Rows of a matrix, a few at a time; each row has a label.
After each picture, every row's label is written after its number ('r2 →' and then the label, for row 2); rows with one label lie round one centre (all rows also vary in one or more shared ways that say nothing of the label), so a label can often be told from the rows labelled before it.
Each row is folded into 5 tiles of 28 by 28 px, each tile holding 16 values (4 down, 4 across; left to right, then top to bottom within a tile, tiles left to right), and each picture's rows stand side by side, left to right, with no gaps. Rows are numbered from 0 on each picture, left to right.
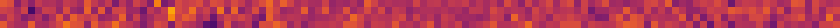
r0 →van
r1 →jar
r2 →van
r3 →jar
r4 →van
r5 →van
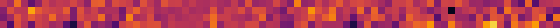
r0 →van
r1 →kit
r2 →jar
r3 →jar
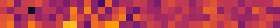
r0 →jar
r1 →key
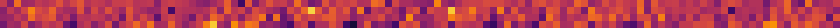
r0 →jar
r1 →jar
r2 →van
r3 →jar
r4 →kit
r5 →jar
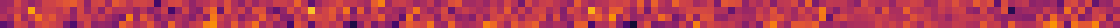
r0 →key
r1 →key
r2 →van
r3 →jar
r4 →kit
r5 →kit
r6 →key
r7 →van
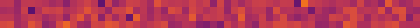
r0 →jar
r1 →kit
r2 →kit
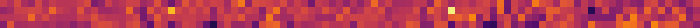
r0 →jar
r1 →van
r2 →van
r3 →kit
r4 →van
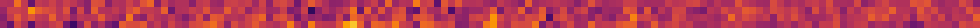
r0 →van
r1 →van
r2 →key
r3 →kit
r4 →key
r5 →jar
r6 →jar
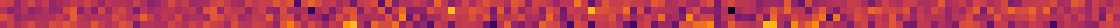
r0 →key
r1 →key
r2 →kit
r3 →van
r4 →van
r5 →jar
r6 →van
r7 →van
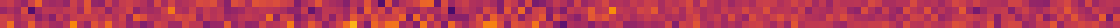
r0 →jar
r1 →key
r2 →jar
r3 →van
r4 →jar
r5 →van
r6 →key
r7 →jar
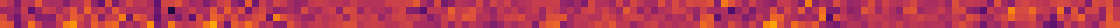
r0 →jar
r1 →jar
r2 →key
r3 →jar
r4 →key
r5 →kit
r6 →key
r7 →jar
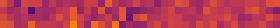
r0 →kit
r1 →key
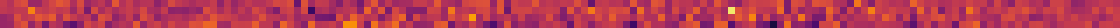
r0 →kit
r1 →key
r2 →van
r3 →kit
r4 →van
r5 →kit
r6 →jar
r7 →jar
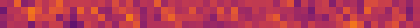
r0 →jar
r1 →jar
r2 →van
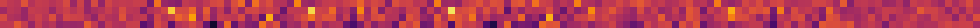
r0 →kit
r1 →key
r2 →jar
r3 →key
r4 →jar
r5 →jar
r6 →jar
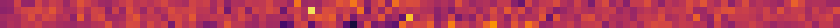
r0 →jar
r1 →kit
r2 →key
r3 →jar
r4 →jar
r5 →van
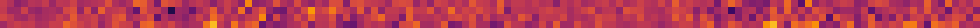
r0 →key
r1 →kit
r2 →jar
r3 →kit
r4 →key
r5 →jar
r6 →jar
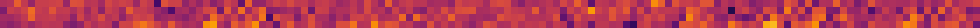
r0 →jar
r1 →kit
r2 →jar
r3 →jar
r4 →van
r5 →van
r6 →key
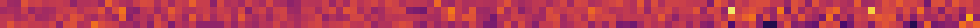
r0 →kit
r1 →kit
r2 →key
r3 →jar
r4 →kit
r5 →kit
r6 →key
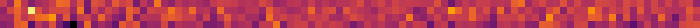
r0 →kit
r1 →jar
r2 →key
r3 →van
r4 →kit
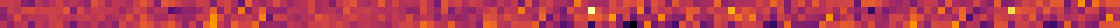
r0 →van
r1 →kit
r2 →key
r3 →kit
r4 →kit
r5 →key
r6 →kit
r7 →key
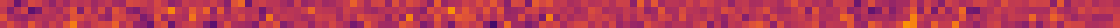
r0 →key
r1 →van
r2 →key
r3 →key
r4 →kit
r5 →van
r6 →key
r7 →kit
